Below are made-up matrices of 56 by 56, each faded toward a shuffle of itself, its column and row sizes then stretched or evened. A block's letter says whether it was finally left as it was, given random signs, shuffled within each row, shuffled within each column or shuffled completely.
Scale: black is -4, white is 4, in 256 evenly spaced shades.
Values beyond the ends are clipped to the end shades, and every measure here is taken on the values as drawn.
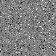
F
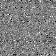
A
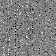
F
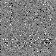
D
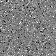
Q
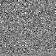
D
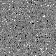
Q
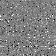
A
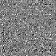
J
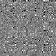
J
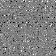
A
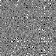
J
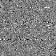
A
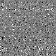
D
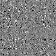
D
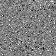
A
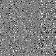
J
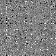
D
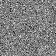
Q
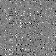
J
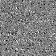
A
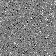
Q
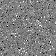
Q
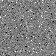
Q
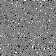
A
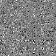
D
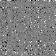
J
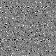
A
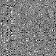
J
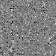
F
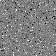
Q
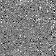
D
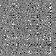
J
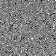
J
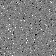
Q
